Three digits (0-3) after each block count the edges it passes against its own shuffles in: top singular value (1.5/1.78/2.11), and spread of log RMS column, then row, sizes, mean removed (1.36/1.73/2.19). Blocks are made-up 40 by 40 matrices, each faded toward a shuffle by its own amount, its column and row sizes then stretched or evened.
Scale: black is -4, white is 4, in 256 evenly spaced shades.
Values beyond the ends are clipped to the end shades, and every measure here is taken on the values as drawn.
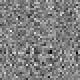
2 1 1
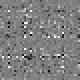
2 2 3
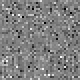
1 0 1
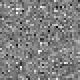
0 2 0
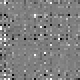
2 3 3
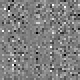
0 3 2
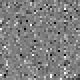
0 2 0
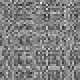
3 2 1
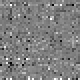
1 1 2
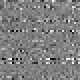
1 1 3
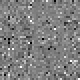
0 2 2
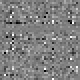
0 2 3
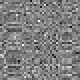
3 0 1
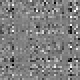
0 3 3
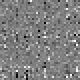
0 3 1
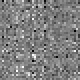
2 2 1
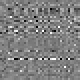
3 0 3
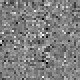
1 1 2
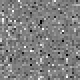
1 2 0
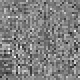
2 1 1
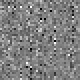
0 3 1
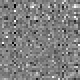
2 2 1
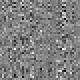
2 3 1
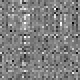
3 3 2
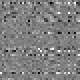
3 1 3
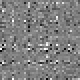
2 3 2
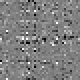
2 3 2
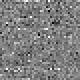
0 0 2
